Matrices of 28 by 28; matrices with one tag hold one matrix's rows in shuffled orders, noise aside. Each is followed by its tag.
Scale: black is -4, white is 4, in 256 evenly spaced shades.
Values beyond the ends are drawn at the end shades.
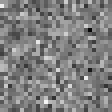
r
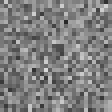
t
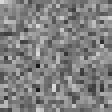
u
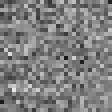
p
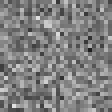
r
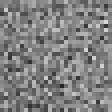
t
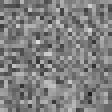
r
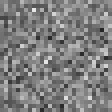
t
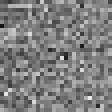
p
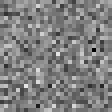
u
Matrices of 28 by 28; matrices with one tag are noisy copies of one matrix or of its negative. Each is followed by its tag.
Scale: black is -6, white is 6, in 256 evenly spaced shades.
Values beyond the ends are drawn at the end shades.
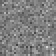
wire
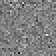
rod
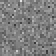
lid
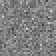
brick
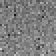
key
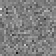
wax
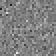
wax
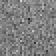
lid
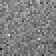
key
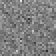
lid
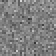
lid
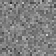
rod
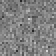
lid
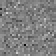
wax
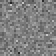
rod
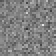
brick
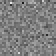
rod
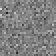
wax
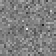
brick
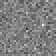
brick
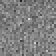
lid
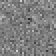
lid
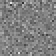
rod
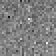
lid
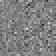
brick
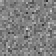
brick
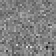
wire
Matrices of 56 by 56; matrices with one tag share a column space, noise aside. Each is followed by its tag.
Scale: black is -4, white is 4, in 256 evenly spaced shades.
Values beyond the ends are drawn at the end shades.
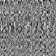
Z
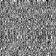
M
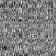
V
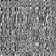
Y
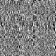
Z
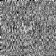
Z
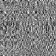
Z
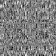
V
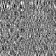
V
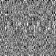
Z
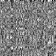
M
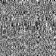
Z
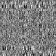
V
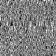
Z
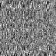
V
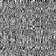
M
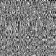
Z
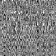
Z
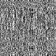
Y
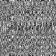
Z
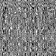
Y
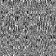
Z
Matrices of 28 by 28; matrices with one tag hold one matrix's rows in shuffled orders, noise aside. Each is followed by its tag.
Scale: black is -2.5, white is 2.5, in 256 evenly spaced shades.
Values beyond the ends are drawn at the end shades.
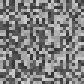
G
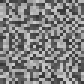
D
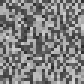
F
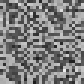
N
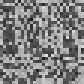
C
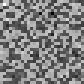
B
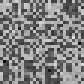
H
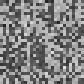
G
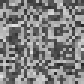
N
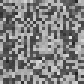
C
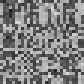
C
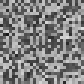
H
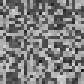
N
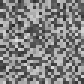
D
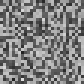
F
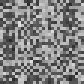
C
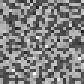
B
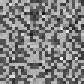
D
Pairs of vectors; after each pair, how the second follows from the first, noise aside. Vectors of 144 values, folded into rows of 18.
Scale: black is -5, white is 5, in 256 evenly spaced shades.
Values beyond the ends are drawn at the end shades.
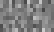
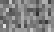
shuffled.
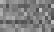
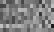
wrapped around, negated.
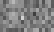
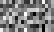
wrapped around, negated, scaled up.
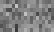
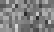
negated.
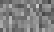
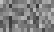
negated.
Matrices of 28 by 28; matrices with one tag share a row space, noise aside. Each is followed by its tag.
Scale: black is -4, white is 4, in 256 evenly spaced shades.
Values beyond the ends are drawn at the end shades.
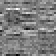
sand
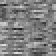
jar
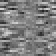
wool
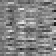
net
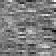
net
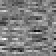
jar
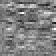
net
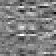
net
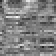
sand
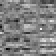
sand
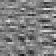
net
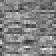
sand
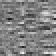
net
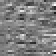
net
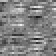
jar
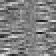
wool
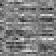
sand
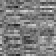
sand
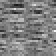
jar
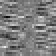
wool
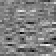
net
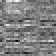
sand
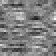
jar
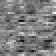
net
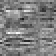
sand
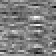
jar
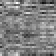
sand
